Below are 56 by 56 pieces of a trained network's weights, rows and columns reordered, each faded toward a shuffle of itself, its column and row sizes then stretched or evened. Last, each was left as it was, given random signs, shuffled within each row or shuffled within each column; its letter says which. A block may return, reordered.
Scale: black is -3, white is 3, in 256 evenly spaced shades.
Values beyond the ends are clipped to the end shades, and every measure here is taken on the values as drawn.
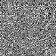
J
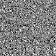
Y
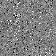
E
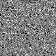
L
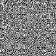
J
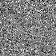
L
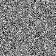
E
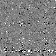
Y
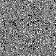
Y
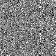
E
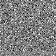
L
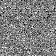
L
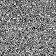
L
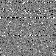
L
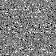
L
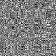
J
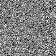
E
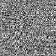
J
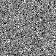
E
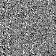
E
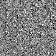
E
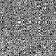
J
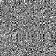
J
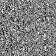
E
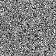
E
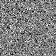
L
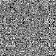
J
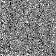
E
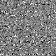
L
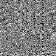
J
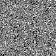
E
